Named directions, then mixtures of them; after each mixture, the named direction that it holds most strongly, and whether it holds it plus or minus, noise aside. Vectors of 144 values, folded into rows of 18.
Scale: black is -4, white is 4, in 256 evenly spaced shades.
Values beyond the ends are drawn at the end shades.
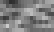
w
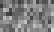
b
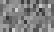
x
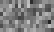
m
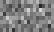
x, minus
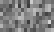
m, minus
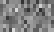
x, plus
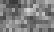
w, plus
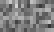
m, minus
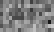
m, plus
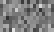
x, plus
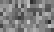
m, plus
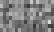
b, minus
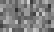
x, minus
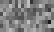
m, plus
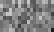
b, minus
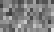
b, plus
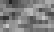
w, plus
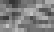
w, plus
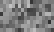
m, plus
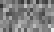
b, plus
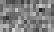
x, plus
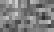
w, minus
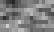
w, plus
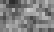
w, plus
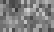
x, minus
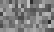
m, plus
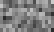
b, minus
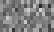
x, minus
